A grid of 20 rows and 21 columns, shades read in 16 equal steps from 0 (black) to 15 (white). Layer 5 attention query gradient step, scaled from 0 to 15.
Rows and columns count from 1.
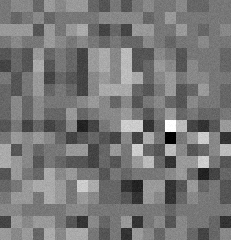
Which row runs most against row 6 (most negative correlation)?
3
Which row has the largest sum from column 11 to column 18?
11
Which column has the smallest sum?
21
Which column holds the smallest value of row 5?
8
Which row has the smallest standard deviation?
18
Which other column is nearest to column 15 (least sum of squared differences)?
9
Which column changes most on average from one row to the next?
16
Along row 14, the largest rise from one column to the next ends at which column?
17
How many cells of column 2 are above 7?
12
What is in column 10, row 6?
10
